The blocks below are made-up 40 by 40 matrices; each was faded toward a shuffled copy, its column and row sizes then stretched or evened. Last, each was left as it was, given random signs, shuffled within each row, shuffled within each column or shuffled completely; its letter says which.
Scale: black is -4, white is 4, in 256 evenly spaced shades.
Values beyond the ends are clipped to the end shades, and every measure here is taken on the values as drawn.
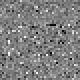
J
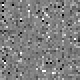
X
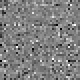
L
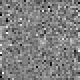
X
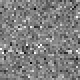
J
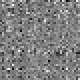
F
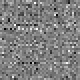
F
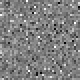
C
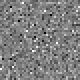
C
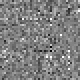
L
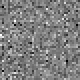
X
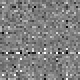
F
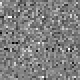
J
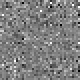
L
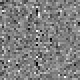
X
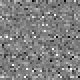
J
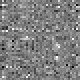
F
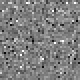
J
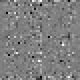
F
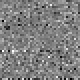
J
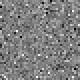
C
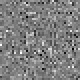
F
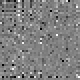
F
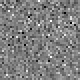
C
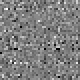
L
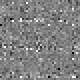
L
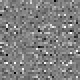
F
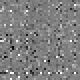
L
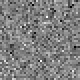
C
